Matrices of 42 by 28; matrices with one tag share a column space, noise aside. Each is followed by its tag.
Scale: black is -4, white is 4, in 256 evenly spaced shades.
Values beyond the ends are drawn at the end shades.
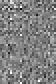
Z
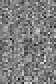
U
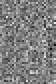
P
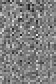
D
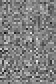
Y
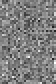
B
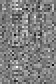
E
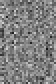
U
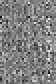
P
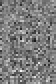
Y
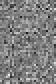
Z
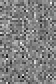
B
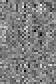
E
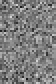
Z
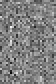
P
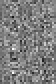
P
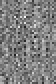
U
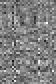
Y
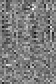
E
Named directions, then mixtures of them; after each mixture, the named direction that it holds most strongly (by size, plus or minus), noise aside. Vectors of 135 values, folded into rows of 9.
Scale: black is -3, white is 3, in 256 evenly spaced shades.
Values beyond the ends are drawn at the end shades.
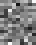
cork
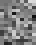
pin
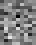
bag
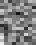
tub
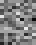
tub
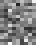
cork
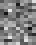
bag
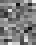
cork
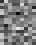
tub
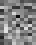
bag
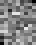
tub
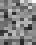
pin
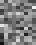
tub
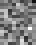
cork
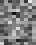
pin
